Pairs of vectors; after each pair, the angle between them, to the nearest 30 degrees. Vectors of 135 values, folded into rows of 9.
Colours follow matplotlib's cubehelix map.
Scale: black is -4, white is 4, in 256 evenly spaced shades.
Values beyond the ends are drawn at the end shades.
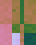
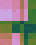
60 degrees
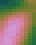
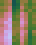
60 degrees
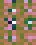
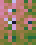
150 degrees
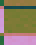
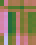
60 degrees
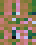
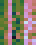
60 degrees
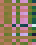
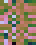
90 degrees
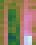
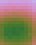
90 degrees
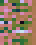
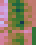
60 degrees
